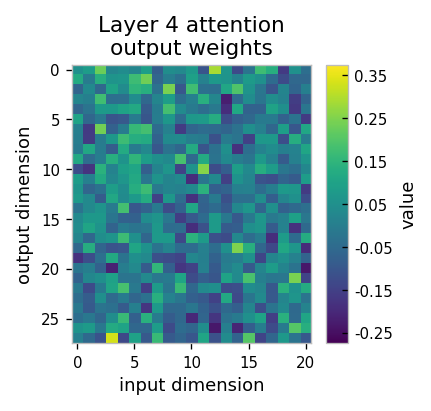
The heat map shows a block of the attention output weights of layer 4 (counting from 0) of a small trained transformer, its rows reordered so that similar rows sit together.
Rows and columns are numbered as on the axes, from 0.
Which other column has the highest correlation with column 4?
20
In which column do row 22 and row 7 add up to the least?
1
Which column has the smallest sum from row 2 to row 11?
13
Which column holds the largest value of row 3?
2
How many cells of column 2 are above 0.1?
6
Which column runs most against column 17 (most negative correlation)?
18
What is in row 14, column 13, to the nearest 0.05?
-0.1
